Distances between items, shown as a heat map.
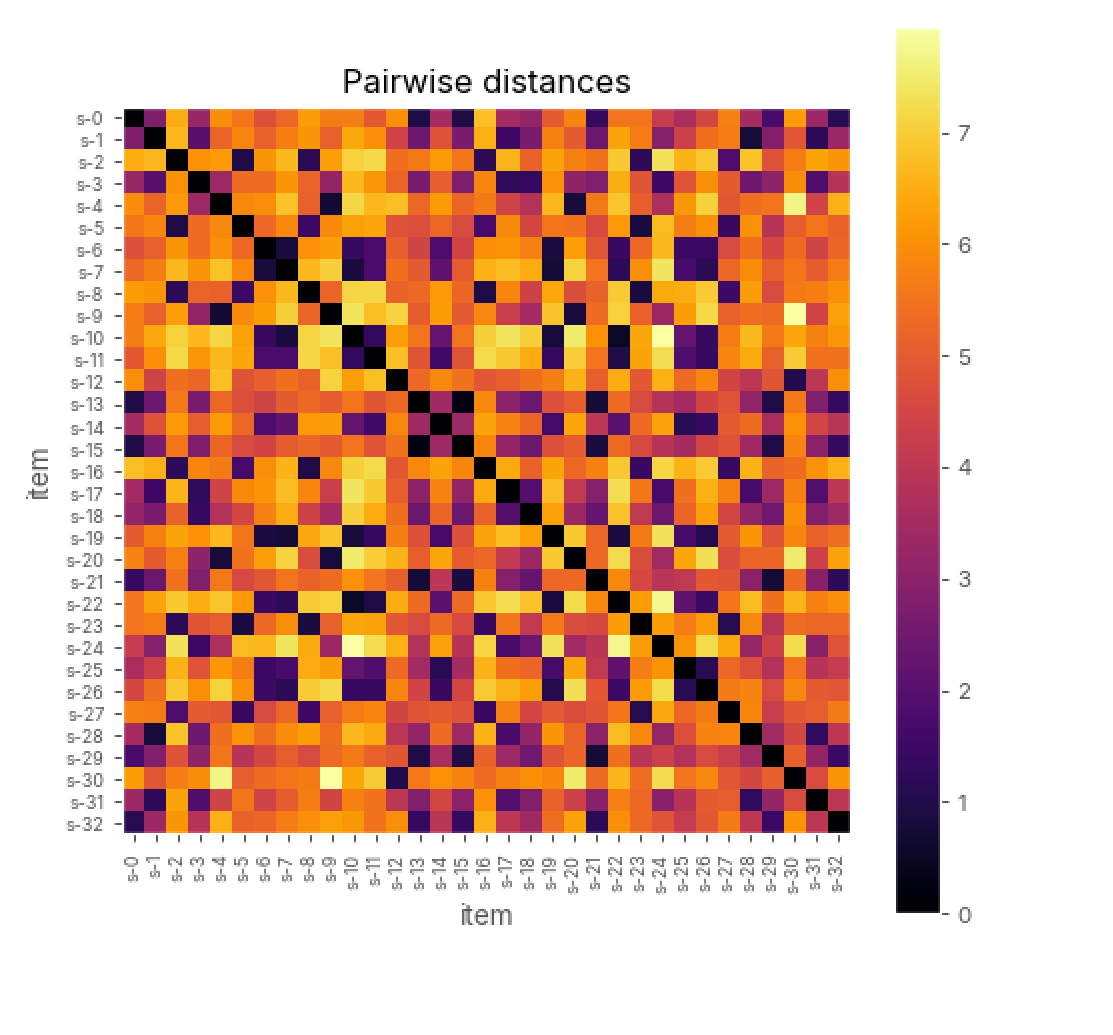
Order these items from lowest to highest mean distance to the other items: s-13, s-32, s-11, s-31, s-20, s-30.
s-13, s-31, s-32, s-11, s-20, s-30
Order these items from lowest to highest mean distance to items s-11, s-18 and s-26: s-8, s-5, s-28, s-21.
s-21, s-28, s-5, s-8
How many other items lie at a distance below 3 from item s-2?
5
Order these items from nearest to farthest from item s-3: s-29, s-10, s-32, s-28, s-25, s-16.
s-28, s-29, s-32, s-25, s-16, s-10
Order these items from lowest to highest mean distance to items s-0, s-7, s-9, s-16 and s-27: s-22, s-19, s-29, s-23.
s-23, s-29, s-19, s-22
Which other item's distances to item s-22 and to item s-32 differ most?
s-10
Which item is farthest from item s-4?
s-30
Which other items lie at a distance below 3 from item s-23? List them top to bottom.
s-2, s-5, s-8, s-16, s-27
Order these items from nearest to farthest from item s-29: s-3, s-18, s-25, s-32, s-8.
s-32, s-18, s-3, s-25, s-8
